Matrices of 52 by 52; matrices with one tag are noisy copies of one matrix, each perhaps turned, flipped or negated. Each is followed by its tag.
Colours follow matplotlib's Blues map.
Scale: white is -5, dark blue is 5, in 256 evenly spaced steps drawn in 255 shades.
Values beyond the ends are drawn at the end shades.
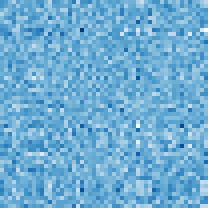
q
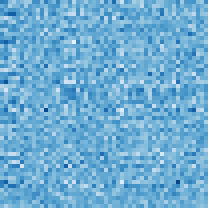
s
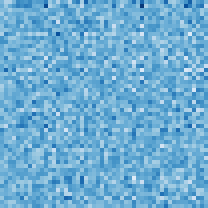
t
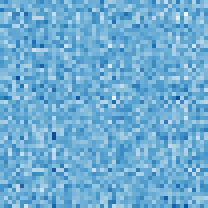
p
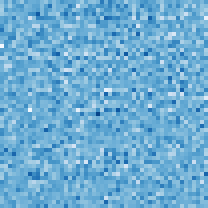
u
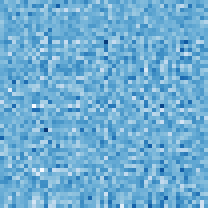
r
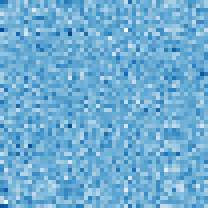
q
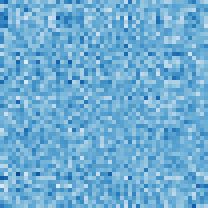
q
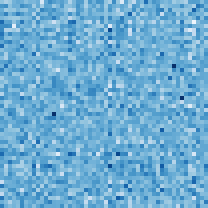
p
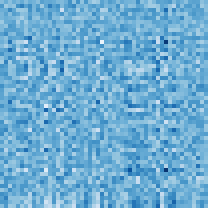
r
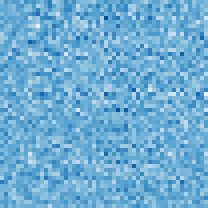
u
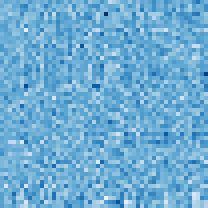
s
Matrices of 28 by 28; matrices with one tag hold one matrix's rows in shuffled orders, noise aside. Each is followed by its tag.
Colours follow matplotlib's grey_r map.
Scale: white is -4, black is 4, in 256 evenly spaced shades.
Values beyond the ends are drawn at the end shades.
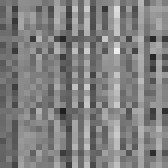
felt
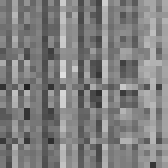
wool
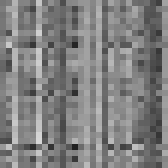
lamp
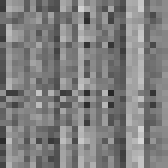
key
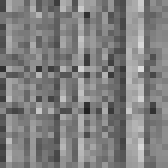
key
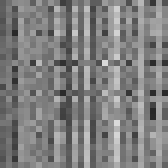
felt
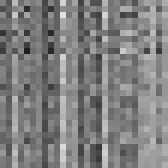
wool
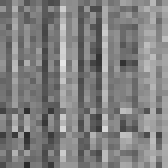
wool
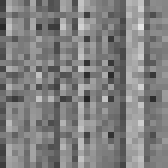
key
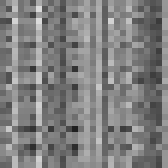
lamp
